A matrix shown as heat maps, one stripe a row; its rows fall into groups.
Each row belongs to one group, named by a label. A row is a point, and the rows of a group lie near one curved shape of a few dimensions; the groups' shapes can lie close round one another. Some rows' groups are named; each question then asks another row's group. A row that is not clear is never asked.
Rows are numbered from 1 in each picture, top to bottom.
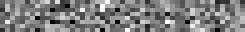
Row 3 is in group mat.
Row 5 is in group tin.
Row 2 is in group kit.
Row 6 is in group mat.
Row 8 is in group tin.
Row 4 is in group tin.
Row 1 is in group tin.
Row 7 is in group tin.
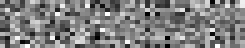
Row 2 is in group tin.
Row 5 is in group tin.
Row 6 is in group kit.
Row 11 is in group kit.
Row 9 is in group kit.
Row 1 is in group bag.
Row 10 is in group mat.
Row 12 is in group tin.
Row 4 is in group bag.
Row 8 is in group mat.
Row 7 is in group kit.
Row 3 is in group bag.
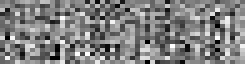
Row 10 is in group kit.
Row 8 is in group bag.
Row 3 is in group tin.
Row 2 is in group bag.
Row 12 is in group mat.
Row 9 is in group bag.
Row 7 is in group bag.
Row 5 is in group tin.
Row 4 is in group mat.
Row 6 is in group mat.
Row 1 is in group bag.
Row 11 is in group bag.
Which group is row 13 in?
mat
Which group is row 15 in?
mat
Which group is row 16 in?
bag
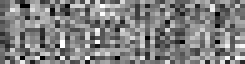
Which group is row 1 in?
bag
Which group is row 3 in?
kit
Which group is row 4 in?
kit
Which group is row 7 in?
mat
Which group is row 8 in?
bag
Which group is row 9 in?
bag
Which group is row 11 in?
bag
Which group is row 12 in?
tin
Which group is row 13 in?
kit
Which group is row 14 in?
tin
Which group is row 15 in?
tin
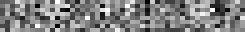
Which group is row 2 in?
tin
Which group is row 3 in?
tin
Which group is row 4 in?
tin
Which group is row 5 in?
bag
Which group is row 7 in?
mat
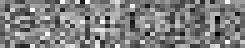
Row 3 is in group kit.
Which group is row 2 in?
tin
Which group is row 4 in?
kit
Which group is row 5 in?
bag
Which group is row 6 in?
mat
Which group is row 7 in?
bag
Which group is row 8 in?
kit
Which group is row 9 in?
bag
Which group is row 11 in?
bag
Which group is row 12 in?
kit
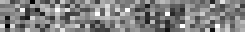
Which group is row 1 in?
kit
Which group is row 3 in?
tin
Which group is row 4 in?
bag
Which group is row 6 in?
bag
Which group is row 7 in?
kit
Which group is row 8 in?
tin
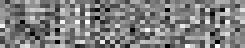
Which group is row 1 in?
tin
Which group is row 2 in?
bag
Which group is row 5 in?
bag
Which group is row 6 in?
bag
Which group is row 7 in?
kit
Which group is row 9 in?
kit
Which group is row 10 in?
tin
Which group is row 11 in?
mat
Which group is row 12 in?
tin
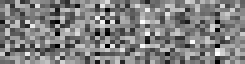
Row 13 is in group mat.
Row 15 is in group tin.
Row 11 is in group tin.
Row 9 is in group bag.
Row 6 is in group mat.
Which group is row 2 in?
kit
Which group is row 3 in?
bag
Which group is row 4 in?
mat
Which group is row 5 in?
bag
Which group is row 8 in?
bag
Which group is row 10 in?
bag
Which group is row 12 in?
mat
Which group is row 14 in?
tin
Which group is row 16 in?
bag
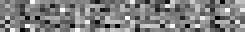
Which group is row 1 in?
bag
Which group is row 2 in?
mat
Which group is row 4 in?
mat
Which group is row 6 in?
kit
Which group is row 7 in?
mat
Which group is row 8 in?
kit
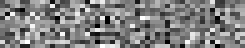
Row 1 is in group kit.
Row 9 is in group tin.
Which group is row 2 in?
mat
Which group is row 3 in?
mat
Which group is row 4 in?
kit
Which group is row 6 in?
bag
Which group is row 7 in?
bag
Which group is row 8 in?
kit
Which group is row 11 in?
tin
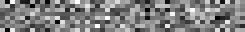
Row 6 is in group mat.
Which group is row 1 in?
kit
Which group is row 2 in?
kit
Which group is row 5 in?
tin
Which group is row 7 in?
bag
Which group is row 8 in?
kit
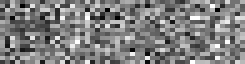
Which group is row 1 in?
bag
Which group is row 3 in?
bag
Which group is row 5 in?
tin
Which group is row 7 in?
bag
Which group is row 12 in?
kit
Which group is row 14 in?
bag
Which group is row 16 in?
tin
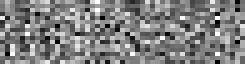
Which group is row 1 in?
kit
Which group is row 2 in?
kit
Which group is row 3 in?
kit
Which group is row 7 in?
mat
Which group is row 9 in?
tin
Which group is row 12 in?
kit
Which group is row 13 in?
kit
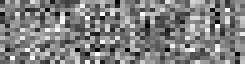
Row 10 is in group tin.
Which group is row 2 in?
mat
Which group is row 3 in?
kit
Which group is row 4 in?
mat
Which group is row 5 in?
tin
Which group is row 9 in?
bag
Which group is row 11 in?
kit
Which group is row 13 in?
tin
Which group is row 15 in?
kit
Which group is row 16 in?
bag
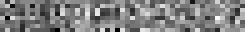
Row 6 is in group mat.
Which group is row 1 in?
kit
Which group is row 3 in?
bag
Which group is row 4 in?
bag
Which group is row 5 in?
kit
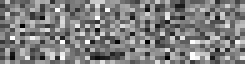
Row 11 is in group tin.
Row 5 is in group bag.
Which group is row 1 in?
kit
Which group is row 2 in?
bag
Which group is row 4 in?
bag
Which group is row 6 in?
bag
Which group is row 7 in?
tin
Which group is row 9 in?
mat
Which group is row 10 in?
kit
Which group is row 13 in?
bag
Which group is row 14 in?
tin
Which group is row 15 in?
tin
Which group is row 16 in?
kit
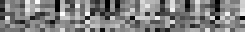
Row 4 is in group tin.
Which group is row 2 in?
mat
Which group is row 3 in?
mat
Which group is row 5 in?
bag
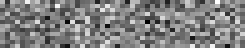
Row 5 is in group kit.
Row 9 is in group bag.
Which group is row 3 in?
kit
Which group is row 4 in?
bag
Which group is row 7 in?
bag
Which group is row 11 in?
kit
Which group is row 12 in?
mat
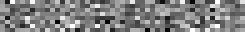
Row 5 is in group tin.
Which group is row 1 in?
kit
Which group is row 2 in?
kit
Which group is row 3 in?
kit
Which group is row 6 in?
bag
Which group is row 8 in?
tin
